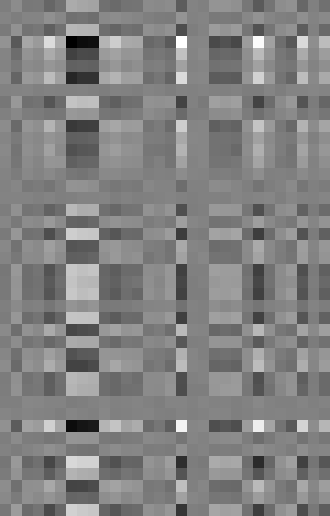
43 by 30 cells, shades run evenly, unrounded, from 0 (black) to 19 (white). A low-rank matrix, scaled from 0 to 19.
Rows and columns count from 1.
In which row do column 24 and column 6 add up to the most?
4
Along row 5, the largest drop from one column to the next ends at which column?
7
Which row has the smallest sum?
39
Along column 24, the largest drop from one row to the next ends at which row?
37
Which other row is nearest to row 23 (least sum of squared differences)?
25
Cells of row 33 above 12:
3
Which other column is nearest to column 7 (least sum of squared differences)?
8
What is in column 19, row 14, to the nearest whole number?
10
